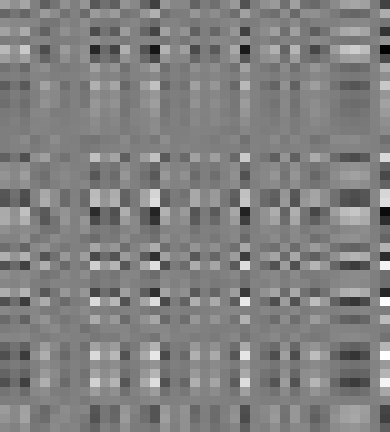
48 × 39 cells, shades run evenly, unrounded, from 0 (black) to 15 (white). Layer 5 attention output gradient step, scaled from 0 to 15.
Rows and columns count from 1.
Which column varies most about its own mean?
39
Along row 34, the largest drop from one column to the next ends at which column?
17
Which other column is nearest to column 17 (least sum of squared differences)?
28
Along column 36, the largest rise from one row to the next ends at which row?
24
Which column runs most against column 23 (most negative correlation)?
26
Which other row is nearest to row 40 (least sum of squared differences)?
34
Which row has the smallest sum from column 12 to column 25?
6
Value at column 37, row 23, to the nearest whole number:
5
